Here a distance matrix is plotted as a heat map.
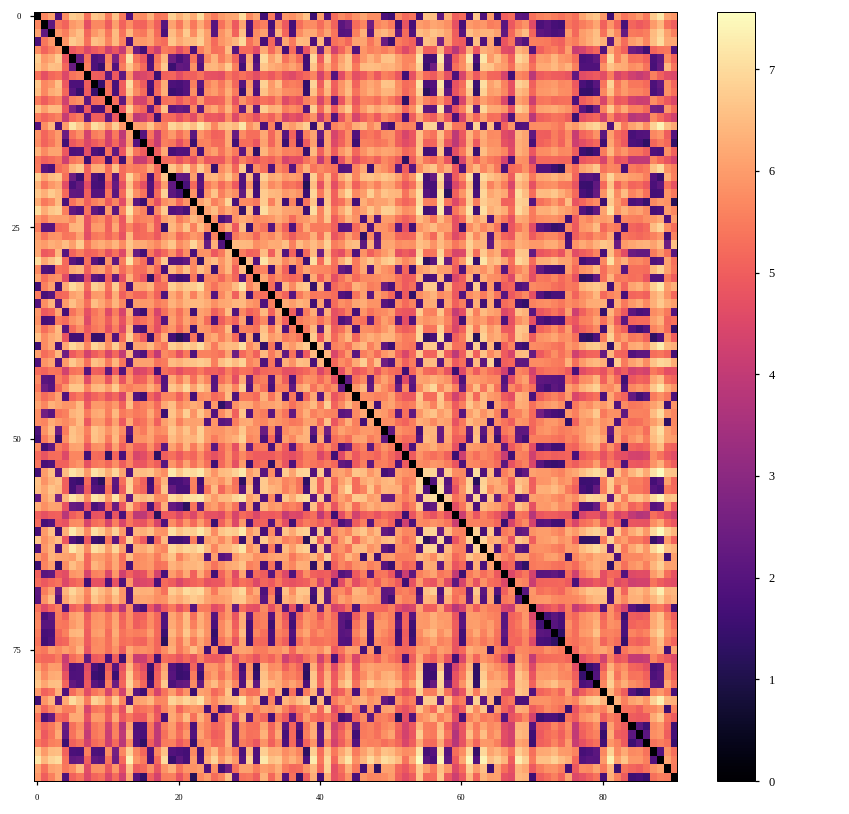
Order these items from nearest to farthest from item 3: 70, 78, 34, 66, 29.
34, 66, 70, 78, 29
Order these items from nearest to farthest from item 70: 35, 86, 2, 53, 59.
86, 35, 59, 53, 2
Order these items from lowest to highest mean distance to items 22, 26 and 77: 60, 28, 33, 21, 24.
28, 21, 24, 60, 33
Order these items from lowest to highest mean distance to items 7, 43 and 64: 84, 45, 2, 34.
2, 84, 45, 34
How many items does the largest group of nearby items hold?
22
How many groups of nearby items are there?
6
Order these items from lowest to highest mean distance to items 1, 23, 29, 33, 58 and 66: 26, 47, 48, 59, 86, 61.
47, 59, 86, 26, 48, 61
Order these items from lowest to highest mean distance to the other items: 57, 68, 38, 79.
38, 79, 68, 57
